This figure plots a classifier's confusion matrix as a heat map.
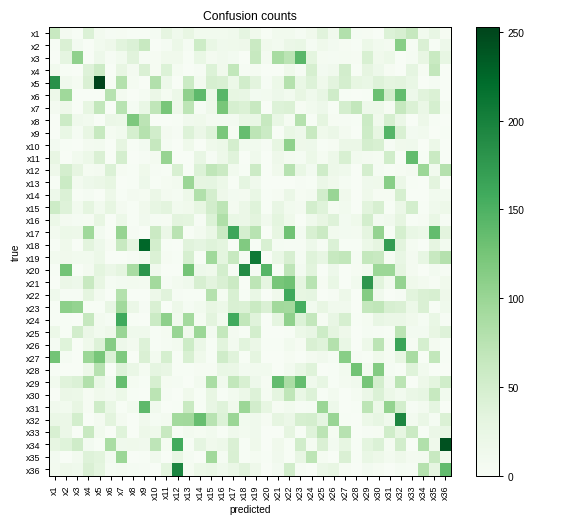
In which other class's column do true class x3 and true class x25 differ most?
x23
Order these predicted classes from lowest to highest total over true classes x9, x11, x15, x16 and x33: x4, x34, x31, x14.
x34, x14, x4, x31
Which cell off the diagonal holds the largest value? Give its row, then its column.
x34, x36
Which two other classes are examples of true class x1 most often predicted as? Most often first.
x27, x33
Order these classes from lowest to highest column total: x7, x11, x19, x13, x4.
x11, x4, x13, x19, x7
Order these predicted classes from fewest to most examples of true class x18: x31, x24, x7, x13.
x24, x13, x7, x31
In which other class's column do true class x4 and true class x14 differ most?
x26
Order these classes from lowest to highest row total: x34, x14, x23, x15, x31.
x14, x15, x31, x34, x23
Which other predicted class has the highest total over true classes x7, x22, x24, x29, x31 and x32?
x17
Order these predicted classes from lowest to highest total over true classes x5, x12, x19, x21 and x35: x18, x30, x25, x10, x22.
x18, x25, x30, x10, x22
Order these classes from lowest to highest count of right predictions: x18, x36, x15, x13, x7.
x15, x7, x13, x18, x36
